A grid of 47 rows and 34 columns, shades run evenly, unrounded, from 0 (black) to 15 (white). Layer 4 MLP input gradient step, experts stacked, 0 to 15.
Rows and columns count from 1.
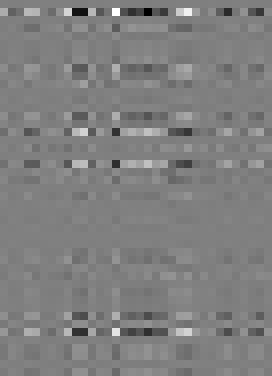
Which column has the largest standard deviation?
15
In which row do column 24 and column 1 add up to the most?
2
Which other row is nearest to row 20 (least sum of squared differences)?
30
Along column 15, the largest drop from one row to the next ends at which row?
3
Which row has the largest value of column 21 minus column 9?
21
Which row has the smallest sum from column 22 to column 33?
17
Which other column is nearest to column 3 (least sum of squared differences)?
6
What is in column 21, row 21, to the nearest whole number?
10
